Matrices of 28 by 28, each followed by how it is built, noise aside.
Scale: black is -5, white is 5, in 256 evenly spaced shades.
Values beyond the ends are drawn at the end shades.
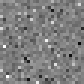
sparse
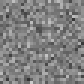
noise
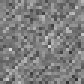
Hankel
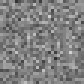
noise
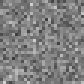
noise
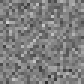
noise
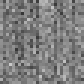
blocks
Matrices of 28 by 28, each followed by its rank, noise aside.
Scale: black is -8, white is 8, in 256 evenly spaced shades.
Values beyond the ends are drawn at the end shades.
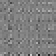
three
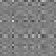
two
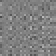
three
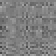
three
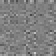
three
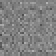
four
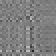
two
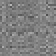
three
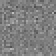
six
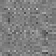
four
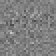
six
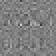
four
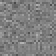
six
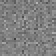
six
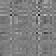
two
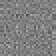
four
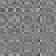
two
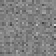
six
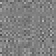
three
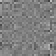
three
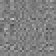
four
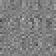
four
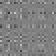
two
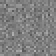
six
